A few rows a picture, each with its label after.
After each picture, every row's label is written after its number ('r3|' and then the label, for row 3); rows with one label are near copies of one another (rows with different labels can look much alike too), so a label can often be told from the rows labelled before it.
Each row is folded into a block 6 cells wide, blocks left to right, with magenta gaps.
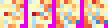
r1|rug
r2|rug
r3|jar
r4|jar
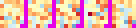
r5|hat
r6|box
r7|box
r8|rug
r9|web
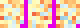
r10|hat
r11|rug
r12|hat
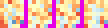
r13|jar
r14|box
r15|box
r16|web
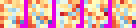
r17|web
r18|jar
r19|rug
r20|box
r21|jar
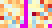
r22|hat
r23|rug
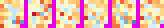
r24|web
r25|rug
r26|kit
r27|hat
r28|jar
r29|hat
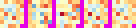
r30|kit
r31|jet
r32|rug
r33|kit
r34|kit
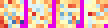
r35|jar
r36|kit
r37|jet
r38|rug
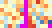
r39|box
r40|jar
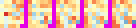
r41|rug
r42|jet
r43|jar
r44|jar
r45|jar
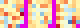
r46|box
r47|jet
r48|web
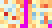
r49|kit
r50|jet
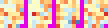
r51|box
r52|rug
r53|web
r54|box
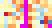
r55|rug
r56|web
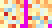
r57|kit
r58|hat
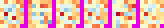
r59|kit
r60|jet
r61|kit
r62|kit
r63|rug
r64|kit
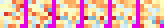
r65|rug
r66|box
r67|hat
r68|hat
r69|hat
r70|web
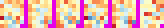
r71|hat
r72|web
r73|jar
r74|hat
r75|web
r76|rug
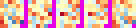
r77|jar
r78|box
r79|rug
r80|rug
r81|jar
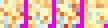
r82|box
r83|hat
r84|box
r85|jet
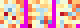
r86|kit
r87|web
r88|rug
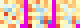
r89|kit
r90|web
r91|web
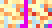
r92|box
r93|box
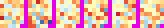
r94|hat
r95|jar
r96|kit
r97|box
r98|rug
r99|box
